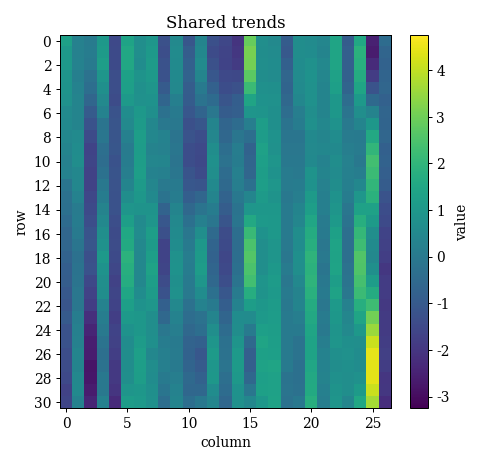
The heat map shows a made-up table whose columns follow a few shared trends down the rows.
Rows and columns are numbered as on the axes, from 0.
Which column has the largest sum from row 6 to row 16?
25
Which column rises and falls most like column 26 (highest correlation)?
0
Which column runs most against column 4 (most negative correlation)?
17
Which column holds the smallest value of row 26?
2
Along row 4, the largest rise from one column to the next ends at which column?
15
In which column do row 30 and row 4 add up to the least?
4
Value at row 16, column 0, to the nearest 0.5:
-0.5
